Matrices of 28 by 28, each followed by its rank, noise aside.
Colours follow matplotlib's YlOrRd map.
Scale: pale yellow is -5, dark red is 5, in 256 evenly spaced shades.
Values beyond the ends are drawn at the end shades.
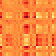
one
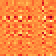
two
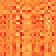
three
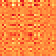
two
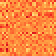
three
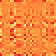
two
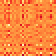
two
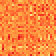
four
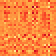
three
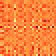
three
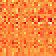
three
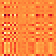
one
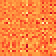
three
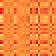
one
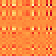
one
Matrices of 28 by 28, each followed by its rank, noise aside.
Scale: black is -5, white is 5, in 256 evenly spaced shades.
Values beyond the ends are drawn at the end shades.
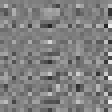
two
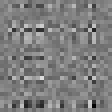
one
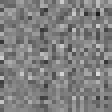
three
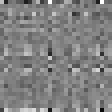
two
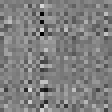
three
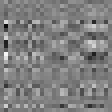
two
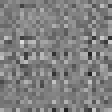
three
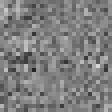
four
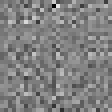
four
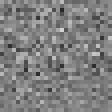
five
